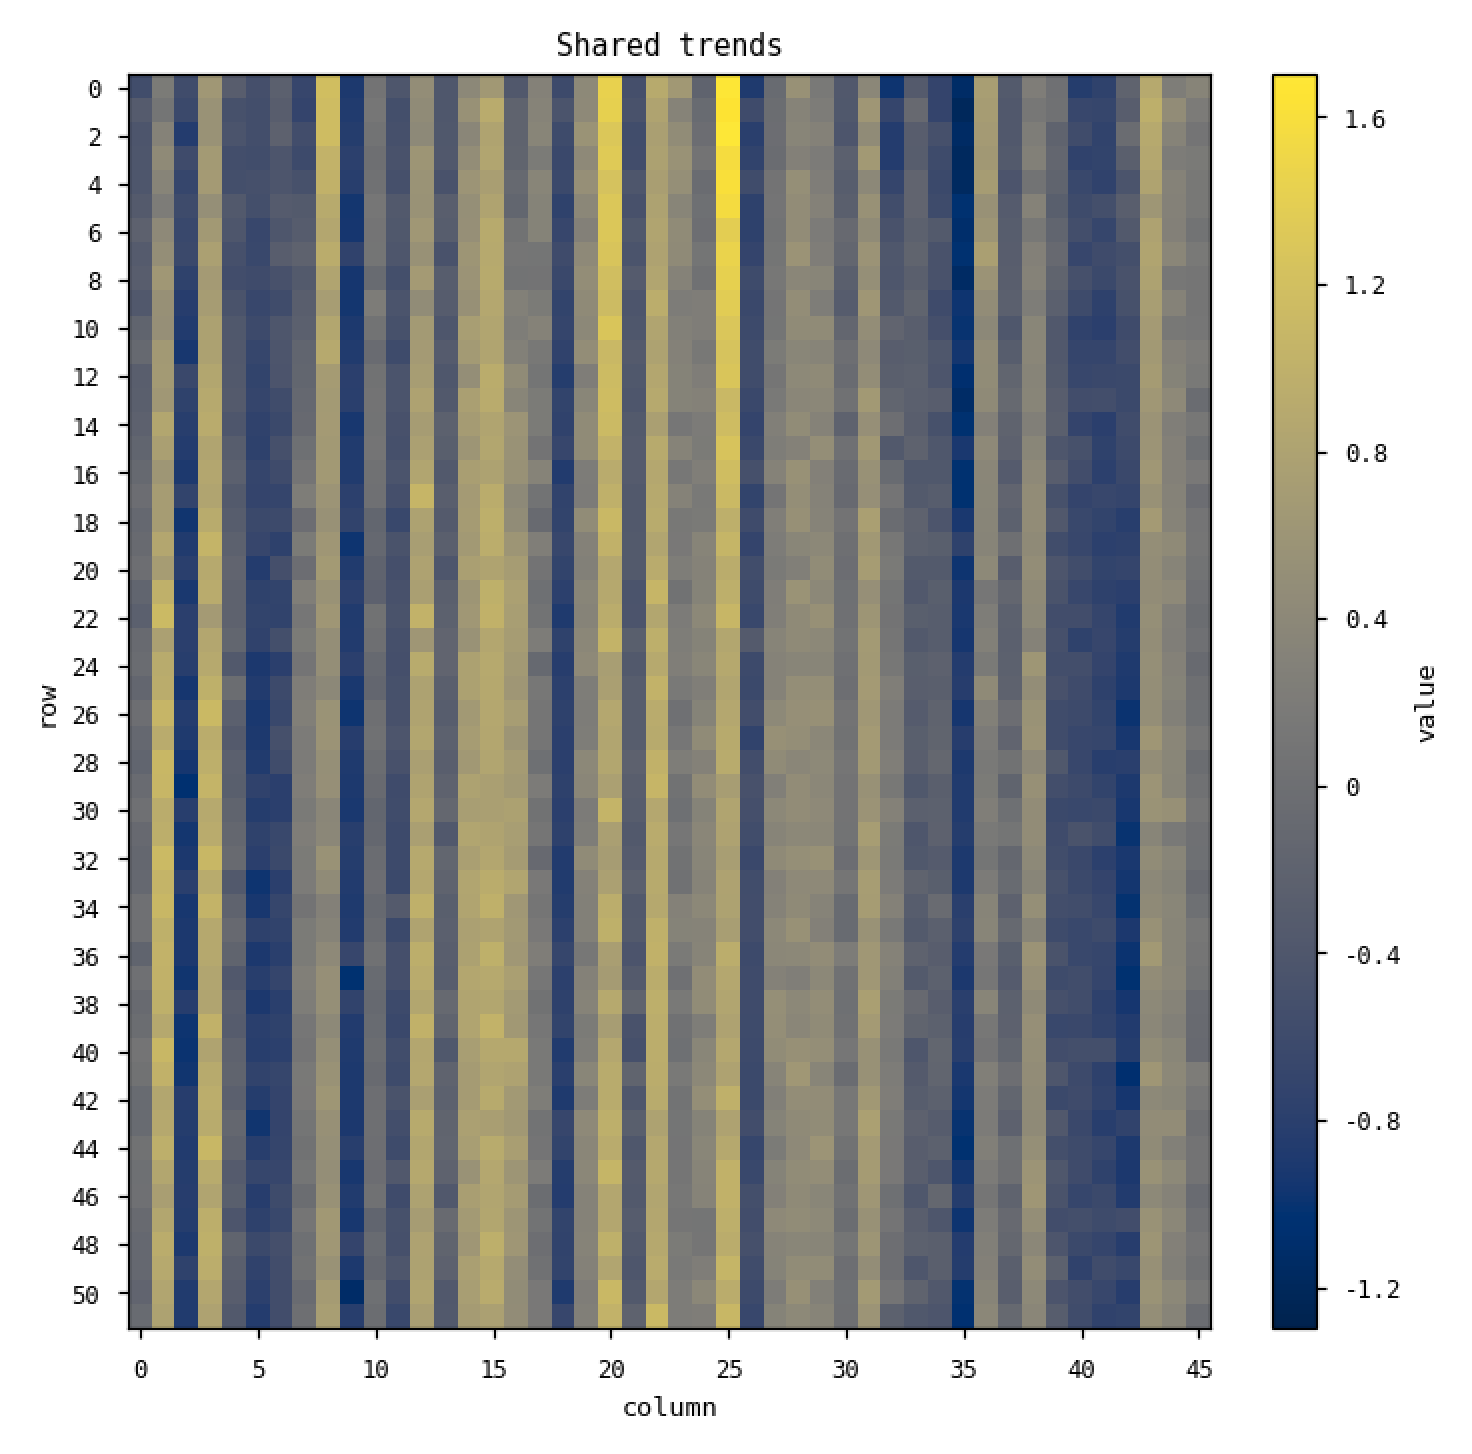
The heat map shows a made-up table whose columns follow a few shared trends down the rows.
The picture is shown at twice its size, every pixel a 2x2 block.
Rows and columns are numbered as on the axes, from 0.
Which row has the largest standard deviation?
0
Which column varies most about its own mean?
32
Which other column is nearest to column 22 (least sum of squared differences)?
15
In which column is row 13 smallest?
35
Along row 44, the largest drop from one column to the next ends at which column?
2
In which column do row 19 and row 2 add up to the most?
25
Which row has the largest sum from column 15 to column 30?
23
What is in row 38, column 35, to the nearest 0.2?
-0.8
